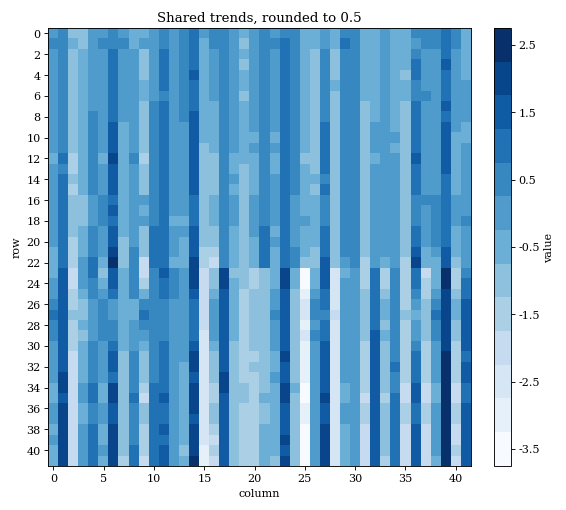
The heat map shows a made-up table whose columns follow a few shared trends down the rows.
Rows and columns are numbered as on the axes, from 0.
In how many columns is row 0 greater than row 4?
9
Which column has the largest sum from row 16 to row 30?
39
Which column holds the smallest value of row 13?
2
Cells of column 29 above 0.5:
1
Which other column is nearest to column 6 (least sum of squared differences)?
14
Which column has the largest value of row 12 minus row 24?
25
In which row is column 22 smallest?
41
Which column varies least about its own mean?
12
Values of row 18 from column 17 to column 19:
0.5 0 -1
